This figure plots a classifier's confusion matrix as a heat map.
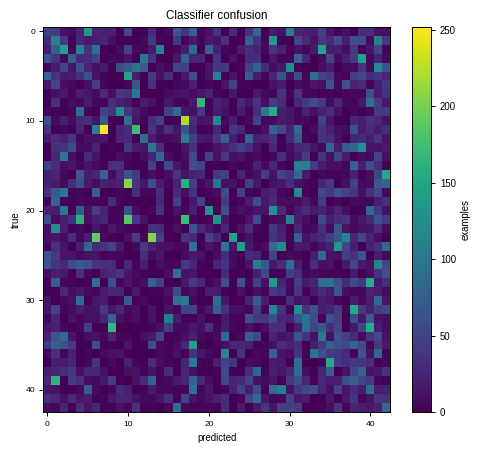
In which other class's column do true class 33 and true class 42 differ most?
8
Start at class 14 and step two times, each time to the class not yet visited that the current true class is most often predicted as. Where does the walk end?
34
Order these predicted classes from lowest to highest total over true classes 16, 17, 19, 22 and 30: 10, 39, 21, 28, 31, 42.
39, 28, 31, 21, 42, 10
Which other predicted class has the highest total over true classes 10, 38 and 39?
17
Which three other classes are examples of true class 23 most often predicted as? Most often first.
13, 6, 37
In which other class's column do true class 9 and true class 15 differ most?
28
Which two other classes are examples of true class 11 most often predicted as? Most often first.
7, 6
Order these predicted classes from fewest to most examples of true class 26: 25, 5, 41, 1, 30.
25, 1, 5, 30, 41
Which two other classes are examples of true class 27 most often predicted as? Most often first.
16, 42
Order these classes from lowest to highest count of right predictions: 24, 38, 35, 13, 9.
38, 35, 13, 9, 24
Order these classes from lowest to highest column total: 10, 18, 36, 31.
36, 10, 18, 31
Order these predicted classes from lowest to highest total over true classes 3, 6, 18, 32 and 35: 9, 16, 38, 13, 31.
9, 16, 13, 38, 31
